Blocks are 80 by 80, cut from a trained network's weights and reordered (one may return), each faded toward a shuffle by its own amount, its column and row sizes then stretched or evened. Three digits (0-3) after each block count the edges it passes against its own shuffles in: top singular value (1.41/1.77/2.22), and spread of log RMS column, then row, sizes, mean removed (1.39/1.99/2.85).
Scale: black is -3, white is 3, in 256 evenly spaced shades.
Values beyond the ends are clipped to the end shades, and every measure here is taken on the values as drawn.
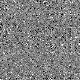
0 1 2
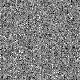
1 0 0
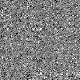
1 1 1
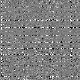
2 2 3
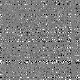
1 2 3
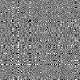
3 2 2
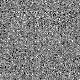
0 0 1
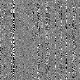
2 3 0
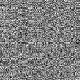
3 0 1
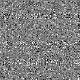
1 1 2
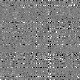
2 1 3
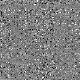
0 2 2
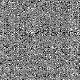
1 0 2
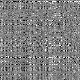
3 1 3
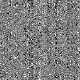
1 2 1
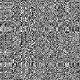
3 2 1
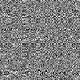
3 0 2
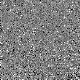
0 1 2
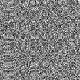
3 0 0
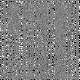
2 3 2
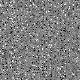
0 2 0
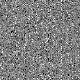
1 2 0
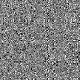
2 2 0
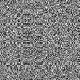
3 0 1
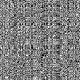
3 0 1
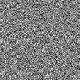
2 0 0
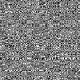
3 0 2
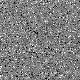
0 0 1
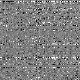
2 2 3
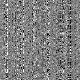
2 3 0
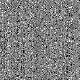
1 2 0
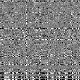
3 1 3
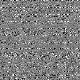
1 0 3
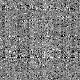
2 0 2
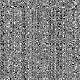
2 2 1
